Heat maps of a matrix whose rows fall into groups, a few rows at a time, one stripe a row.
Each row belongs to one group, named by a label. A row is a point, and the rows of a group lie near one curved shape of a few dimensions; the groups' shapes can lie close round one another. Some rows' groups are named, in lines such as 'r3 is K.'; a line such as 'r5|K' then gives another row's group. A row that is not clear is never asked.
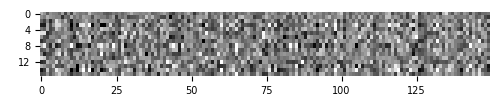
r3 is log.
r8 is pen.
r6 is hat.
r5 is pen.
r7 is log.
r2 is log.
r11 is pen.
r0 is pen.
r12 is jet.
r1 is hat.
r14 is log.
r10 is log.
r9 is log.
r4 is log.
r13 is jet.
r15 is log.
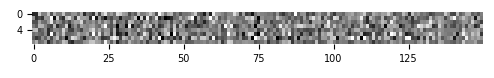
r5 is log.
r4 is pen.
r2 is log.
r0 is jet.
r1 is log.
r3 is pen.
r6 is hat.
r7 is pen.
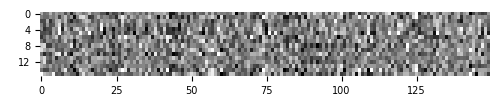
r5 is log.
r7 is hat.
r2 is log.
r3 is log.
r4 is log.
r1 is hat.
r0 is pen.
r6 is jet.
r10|log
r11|pen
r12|pen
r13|pen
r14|hat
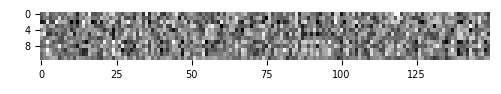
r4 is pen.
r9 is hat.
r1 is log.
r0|jet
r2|log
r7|hat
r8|log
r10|hat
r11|jet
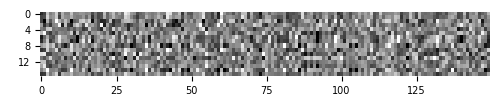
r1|jet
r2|log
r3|log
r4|hat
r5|pen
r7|log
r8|hat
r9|jet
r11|pen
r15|jet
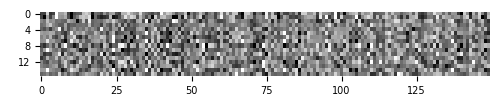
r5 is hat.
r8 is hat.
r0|log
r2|jet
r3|hat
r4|log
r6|pen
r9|hat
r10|log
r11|jet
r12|hat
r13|jet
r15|log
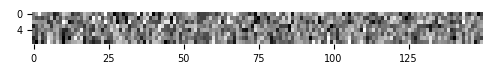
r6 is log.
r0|hat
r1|log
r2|pen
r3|jet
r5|log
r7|log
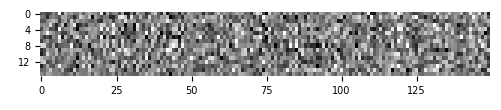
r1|hat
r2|jet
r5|hat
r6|log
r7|log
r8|pen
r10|jet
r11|jet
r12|pen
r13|log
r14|pen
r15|hat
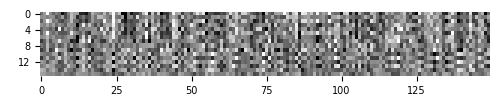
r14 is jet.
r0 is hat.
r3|jet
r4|log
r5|hat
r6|jet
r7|log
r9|log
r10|jet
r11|log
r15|pen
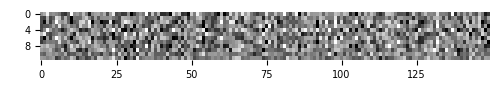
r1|log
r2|log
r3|log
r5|pen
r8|hat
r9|pen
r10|hat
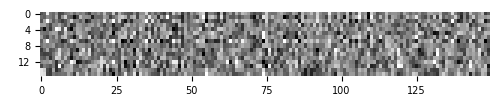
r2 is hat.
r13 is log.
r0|hat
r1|hat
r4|log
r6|hat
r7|hat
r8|hat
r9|log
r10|log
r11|log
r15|pen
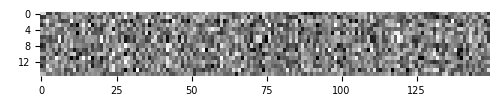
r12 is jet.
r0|pen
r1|jet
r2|hat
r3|log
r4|jet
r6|log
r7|log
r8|jet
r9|hat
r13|jet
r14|pen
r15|pen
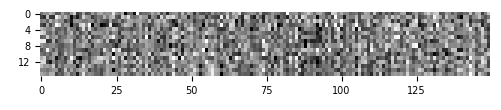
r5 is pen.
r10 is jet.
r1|log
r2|pen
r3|log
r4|jet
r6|jet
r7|pen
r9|hat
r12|pen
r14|jet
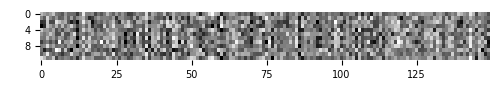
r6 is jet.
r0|jet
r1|hat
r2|log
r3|jet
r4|jet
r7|log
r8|jet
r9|log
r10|hat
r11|jet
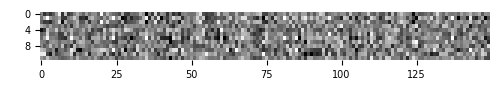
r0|log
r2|log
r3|pen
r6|hat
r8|pen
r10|pen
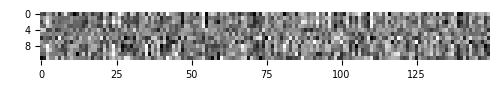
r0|hat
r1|hat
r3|hat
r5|pen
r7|pen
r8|hat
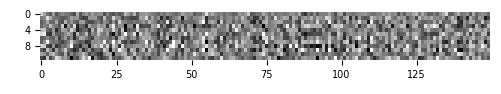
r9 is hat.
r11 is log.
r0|pen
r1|hat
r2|hat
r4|pen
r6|hat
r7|hat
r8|pen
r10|jet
